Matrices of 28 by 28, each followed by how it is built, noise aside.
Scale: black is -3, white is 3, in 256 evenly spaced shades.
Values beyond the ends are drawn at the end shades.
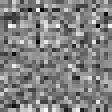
low rank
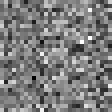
repeating rows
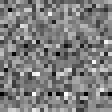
uneven rows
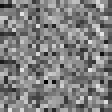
repeating rows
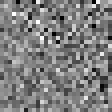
upper triangular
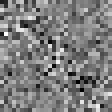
block diagonal
